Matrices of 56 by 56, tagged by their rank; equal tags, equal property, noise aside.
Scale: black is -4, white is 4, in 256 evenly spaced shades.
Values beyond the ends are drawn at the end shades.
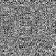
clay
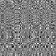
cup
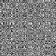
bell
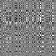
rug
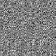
bell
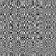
rug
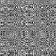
cup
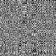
bell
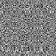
clay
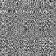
clay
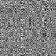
clay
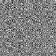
clay
